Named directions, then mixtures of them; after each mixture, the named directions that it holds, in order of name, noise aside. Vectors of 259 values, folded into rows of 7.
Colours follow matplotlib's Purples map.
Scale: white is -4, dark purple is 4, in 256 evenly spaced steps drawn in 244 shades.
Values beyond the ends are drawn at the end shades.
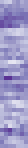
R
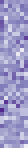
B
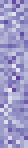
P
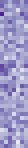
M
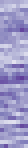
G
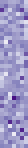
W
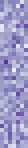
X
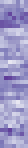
R.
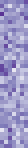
M.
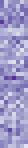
B, R, X.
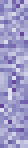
P, W.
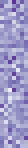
P.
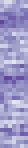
G, R.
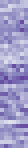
G.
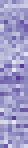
G, P, X.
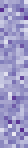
W.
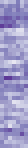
R.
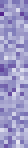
M.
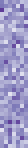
W, X.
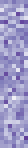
P, W.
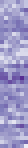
B, G.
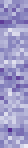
B, P, R.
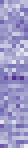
B, G, X.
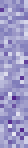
W.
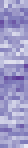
B, G, R.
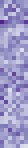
B, P, R.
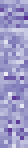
R, W, X.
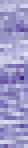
G.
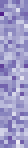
M.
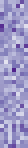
X.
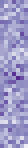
B, G, P.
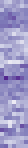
G, R.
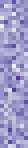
P, X.
